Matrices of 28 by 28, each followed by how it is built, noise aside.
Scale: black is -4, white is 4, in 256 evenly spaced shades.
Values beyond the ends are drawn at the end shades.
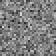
noise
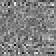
low rank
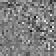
upper triangular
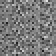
repeating rows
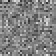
low rank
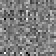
low rank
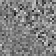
upper triangular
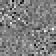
block diagonal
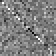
diagonal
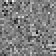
block diagonal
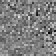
upper triangular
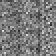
repeating rows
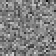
noise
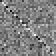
diagonal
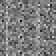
repeating rows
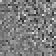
upper triangular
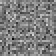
blocks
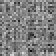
blocks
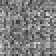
blocks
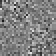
block diagonal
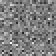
low rank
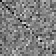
diagonal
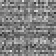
blocks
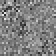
block diagonal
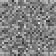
repeating rows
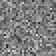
noise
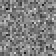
repeating rows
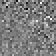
upper triangular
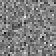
noise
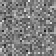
repeating rows
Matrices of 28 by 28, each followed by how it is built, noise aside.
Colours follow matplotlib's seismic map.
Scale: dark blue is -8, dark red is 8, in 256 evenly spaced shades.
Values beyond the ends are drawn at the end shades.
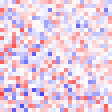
lower triangular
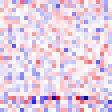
uneven rows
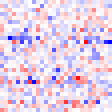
uneven rows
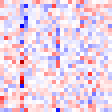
uneven columns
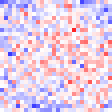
smooth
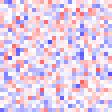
noise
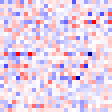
uneven rows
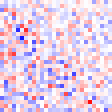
lower triangular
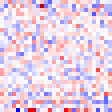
uneven rows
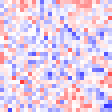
smooth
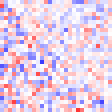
lower triangular
